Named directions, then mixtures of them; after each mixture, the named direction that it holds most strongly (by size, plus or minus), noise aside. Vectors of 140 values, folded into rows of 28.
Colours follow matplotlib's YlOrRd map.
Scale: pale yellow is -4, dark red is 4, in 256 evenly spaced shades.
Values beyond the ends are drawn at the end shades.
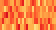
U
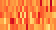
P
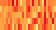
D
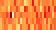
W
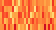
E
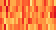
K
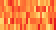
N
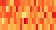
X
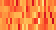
D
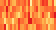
K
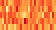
X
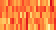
N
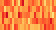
E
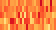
P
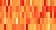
K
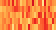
D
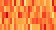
E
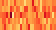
W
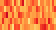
U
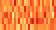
W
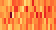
W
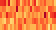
X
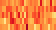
P
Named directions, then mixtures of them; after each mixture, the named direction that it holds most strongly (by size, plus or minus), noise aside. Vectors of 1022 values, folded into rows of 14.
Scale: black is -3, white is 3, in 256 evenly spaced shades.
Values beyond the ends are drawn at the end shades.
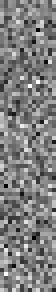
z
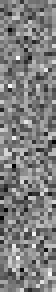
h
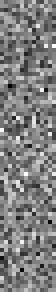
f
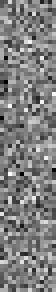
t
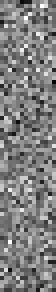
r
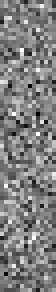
z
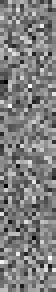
t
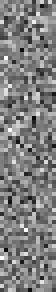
t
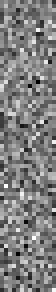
z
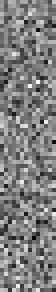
z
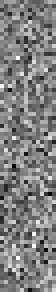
h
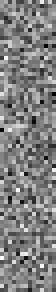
t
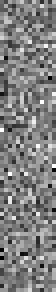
t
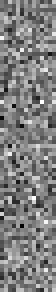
t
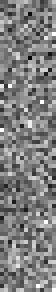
h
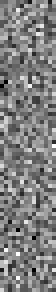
z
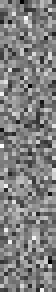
r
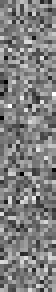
t
